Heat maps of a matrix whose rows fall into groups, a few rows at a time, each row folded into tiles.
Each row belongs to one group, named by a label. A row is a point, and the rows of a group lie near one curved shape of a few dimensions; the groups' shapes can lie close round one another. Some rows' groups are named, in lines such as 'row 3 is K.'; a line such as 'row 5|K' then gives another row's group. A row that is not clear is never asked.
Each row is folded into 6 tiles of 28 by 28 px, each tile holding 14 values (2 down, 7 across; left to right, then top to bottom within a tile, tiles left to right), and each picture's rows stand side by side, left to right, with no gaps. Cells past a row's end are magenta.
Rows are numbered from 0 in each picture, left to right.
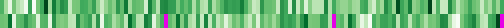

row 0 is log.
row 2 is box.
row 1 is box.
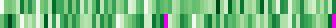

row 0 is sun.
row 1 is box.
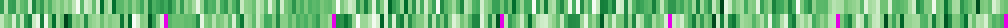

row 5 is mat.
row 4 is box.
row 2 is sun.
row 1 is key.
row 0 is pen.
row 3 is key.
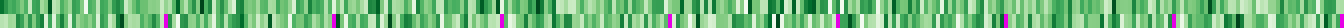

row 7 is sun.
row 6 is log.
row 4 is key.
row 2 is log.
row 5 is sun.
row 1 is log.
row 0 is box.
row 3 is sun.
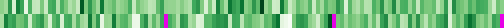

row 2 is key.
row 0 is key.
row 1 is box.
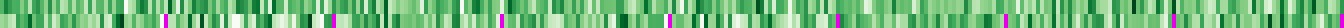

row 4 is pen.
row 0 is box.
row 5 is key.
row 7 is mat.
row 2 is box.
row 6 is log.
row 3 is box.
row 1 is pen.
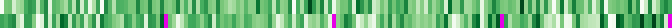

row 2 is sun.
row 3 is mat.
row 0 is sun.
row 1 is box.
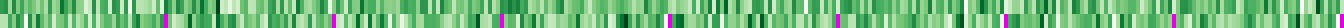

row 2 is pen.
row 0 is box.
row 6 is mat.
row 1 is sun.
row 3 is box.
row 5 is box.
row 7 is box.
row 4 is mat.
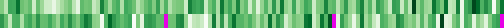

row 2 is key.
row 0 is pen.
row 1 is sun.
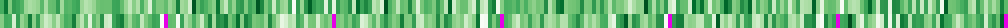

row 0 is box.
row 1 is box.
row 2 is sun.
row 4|sun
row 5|sun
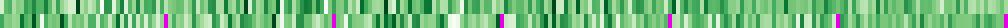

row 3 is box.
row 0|sun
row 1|key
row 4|pen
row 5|key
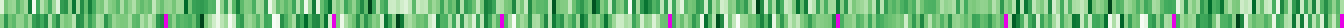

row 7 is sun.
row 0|key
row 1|mat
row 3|box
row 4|pen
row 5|key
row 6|key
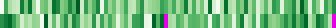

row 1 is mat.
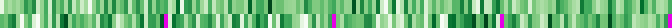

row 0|sun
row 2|mat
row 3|mat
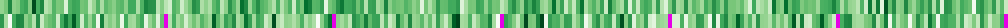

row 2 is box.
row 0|log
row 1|key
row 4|pen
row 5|mat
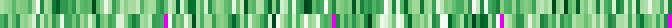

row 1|key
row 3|box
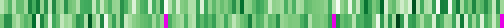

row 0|mat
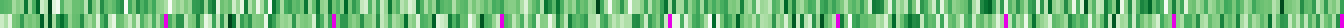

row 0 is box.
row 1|sun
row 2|key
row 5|log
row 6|key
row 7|log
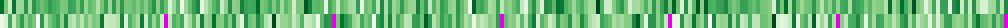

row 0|pen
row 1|key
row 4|pen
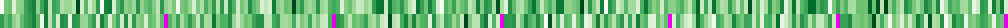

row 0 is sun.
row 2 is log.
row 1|log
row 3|sun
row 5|mat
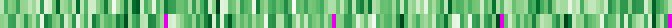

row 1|box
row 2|sun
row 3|sun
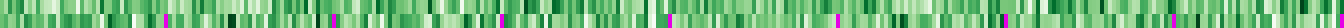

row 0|pen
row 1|sun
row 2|log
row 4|pen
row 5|sun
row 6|log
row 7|log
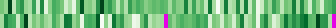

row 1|mat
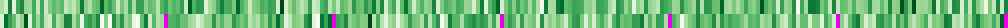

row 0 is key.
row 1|sun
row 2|mat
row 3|box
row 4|box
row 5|box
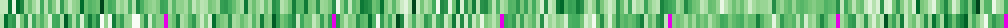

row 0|key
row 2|sun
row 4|pen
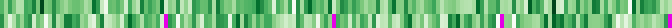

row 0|log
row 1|box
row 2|box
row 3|box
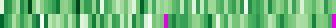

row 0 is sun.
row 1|key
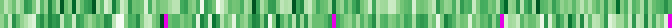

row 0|box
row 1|pen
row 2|pen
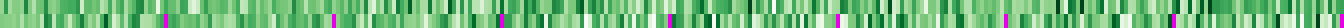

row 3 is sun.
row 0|key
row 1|key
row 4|sun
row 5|box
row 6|box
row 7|pen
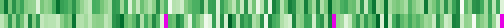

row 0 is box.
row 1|sun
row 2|box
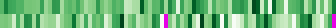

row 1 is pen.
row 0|box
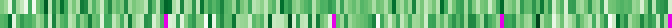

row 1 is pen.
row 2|mat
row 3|mat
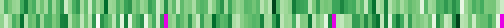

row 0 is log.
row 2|box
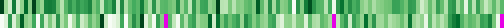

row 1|box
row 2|box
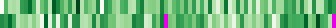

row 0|sun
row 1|mat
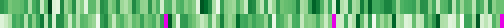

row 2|pen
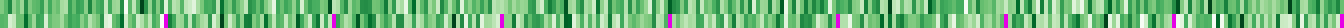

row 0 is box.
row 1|log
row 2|sun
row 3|log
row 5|box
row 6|key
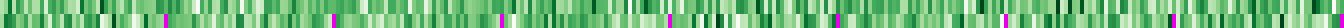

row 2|key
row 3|box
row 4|pen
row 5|box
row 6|box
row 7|key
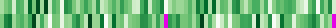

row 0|mat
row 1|mat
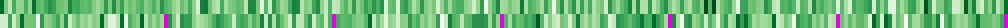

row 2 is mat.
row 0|pen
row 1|log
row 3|mat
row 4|log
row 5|pen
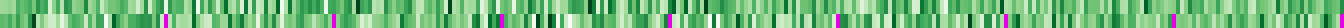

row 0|mat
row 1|key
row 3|pen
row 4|pen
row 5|log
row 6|mat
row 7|pen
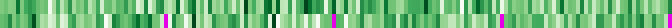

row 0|mat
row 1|key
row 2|box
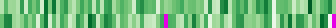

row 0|mat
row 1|box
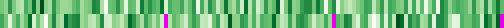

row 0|log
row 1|key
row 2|sun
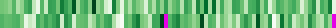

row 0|box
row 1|mat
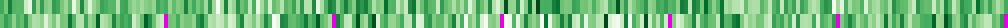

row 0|key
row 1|mat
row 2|sun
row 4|sun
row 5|mat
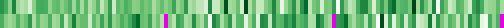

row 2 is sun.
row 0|key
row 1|mat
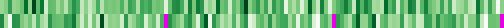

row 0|log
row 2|sun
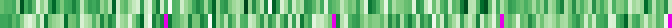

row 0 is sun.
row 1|sun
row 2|log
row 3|box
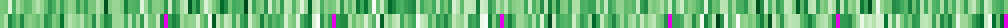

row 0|log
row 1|sun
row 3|mat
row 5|sun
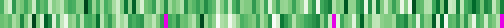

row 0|pen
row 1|mat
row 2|key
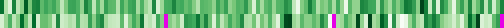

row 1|box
